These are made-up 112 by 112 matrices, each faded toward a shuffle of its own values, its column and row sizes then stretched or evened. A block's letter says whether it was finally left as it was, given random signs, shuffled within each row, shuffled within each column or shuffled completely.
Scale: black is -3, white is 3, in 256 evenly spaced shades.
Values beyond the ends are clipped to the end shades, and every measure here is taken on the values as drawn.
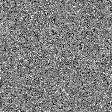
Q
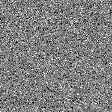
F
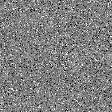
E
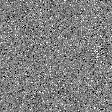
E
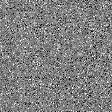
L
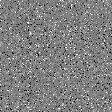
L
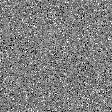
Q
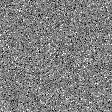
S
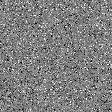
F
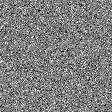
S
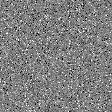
Q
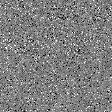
E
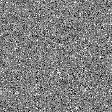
E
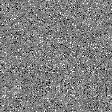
L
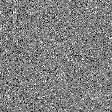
E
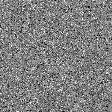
Q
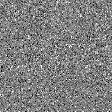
L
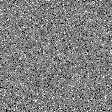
F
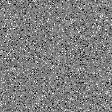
L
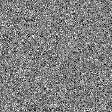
E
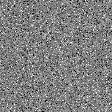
Q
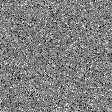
S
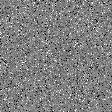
Q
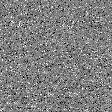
F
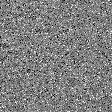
S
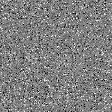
L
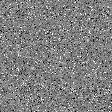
F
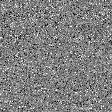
F
